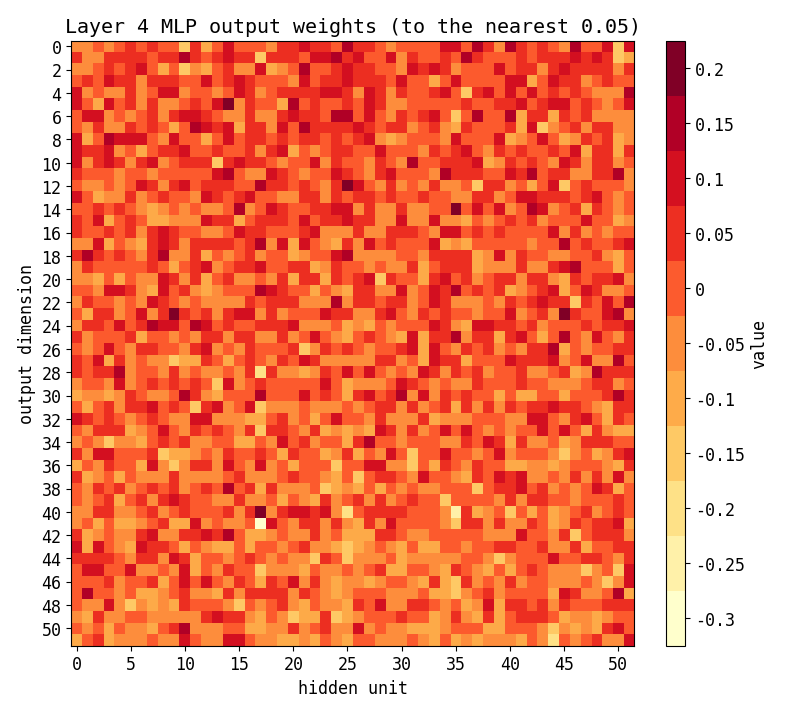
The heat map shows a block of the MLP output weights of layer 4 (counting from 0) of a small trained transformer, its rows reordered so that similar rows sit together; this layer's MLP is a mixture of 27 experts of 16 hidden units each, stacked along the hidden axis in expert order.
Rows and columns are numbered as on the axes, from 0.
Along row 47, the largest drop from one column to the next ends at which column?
51
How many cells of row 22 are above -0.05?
34
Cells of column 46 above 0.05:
4
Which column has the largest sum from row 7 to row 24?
24
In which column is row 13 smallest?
2
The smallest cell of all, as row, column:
41, 17
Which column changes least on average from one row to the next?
38
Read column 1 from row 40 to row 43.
-0.05 0 -0.1 -0.1
